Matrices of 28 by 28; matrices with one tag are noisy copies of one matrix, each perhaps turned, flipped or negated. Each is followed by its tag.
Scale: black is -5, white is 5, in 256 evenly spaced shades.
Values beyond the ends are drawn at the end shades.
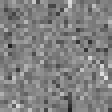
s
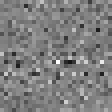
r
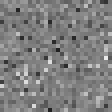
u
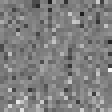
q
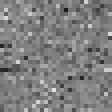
s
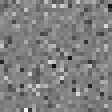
u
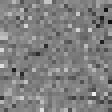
q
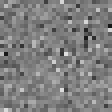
u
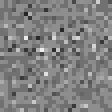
r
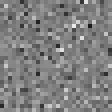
u
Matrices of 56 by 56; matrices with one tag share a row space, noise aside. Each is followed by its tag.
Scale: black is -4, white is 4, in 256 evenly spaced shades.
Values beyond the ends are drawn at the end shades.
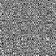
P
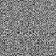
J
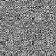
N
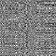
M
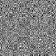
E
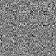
E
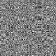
N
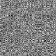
N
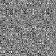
N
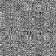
N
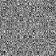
J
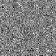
P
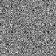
N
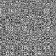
N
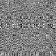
P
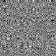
J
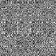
J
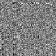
P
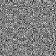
E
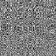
J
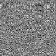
N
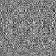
E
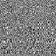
J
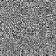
P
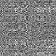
M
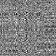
M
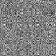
J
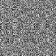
P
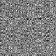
N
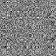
J
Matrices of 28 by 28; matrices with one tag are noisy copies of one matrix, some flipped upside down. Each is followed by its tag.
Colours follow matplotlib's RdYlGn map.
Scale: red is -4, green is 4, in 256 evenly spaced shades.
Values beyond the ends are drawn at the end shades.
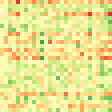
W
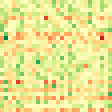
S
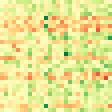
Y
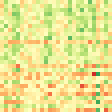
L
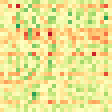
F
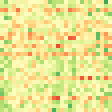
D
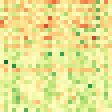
L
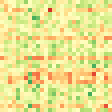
F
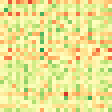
W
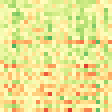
L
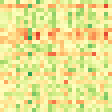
F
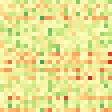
W
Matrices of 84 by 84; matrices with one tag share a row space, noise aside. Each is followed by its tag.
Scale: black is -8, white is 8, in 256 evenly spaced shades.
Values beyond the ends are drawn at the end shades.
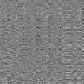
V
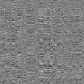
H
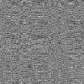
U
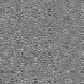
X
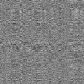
U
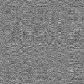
U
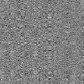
X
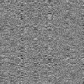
X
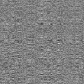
H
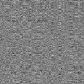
U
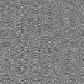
X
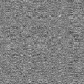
U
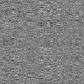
H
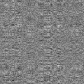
H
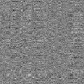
U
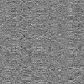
U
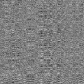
H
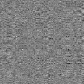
V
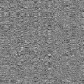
X
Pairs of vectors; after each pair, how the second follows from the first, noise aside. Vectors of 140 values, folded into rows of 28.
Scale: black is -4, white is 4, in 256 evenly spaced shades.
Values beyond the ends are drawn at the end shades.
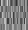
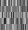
sign-scrambled.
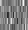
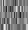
reversed.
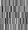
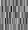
copied.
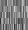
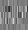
reversed, partly zeroed.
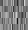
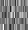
reversed.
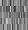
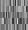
reversed.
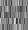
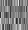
copied.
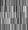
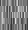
reversed.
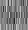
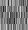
copied.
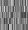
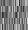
reversed.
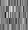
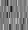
negated, partly zeroed.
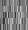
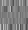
negated, partly zeroed.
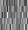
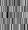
sign-scrambled.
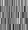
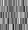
sign-scrambled.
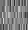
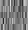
sign-scrambled.
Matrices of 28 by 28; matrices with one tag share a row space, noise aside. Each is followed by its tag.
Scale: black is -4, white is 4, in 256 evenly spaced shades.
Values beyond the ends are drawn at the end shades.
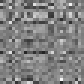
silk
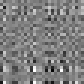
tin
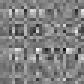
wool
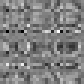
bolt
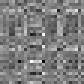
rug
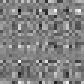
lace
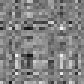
silk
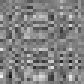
silk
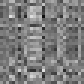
rug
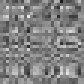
bolt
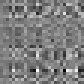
wool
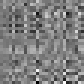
wool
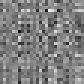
lace
